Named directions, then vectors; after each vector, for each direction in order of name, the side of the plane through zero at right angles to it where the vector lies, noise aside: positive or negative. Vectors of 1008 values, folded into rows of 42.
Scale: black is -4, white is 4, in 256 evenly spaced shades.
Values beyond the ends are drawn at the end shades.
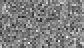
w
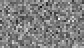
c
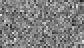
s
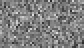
negative, negative, negative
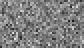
negative, positive, negative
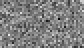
negative, negative, positive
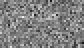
negative, negative, negative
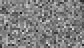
positive, positive, negative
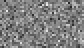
negative, positive, positive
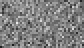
negative, positive, negative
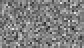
positive, negative, positive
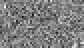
positive, positive, positive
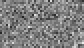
positive, positive, positive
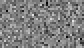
positive, negative, negative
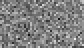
negative, negative, positive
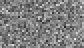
negative, negative, positive
